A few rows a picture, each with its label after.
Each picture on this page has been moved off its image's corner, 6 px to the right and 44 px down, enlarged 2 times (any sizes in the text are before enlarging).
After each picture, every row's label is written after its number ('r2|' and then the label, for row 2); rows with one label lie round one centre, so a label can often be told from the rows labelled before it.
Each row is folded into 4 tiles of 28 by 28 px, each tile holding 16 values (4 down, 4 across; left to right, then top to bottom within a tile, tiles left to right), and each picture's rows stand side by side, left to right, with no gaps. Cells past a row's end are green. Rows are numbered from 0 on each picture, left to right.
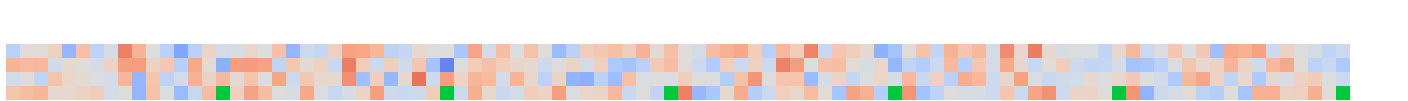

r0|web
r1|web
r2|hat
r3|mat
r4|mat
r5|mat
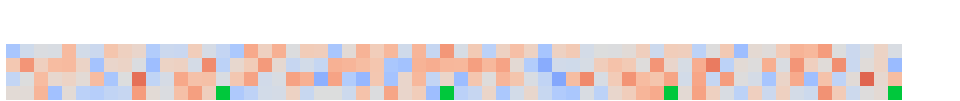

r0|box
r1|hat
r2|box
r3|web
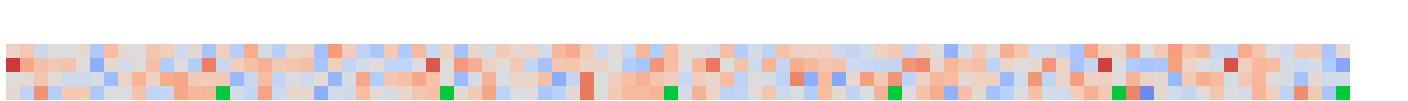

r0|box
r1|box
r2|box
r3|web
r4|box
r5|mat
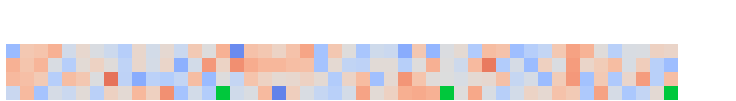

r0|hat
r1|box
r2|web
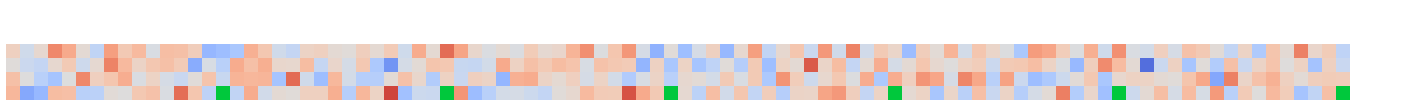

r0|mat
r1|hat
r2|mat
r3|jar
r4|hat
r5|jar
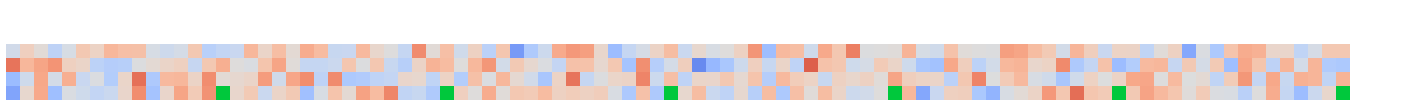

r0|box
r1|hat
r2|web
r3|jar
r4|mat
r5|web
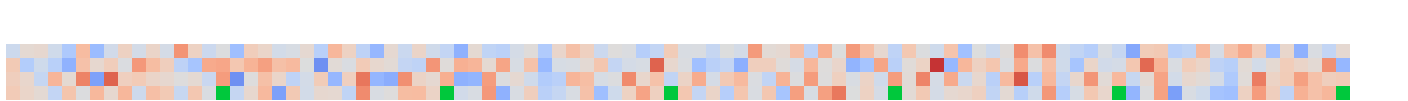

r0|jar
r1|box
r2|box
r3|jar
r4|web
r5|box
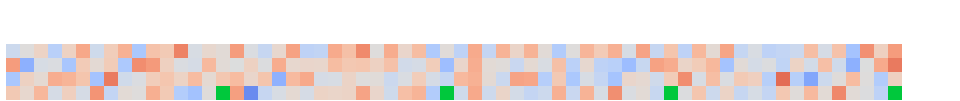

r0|jar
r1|mat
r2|hat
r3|hat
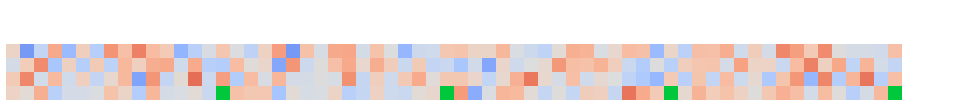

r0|web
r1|web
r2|mat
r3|web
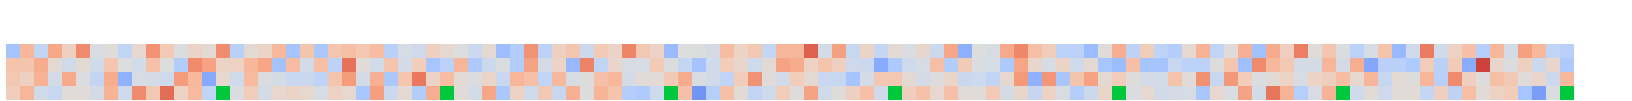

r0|hat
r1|web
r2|jar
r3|mat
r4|web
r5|jar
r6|jar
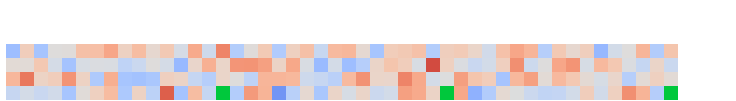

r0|hat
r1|box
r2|mat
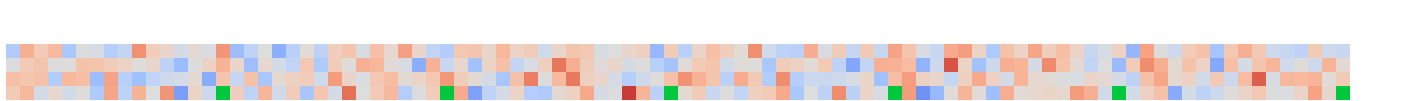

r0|hat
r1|jar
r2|mat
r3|hat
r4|mat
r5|box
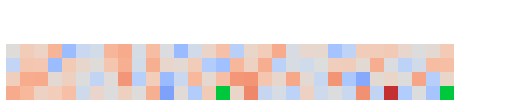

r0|web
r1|hat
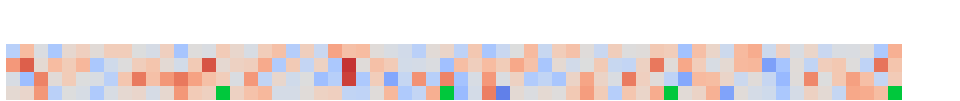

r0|box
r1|web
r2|box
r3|box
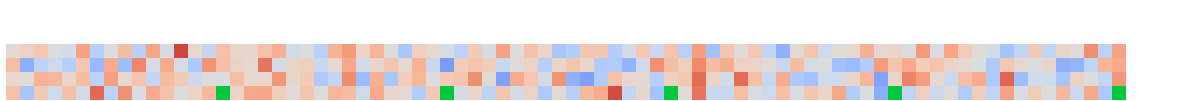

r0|jar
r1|web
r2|hat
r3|hat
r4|hat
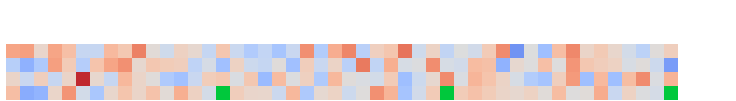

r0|mat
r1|jar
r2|web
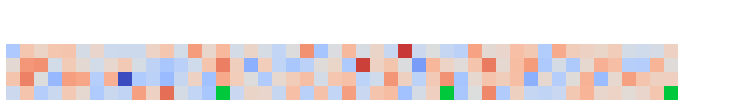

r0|hat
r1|jar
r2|box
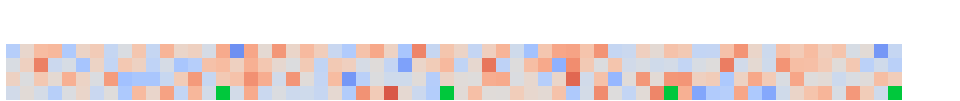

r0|hat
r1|hat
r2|web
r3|mat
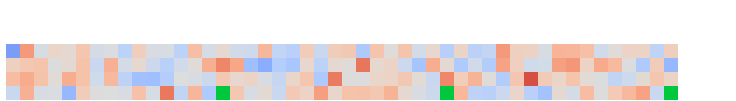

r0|hat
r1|jar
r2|mat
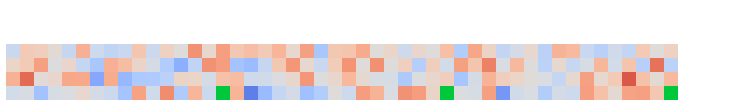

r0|hat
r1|mat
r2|box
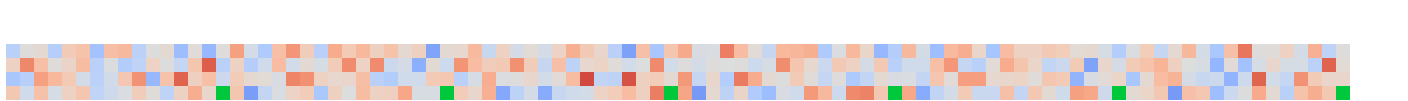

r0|box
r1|mat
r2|box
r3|mat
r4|mat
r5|box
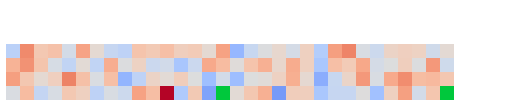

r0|hat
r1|box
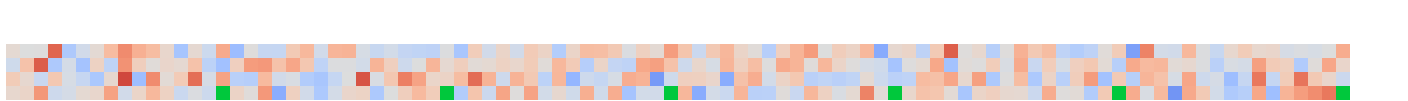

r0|web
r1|box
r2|hat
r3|mat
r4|web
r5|box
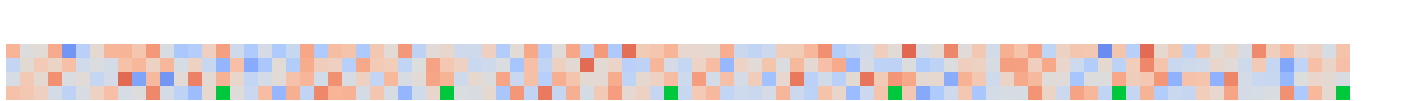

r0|web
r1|jar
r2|jar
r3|web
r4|mat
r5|hat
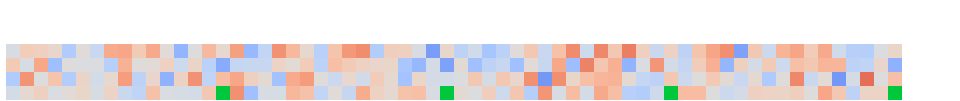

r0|web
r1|mat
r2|jar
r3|web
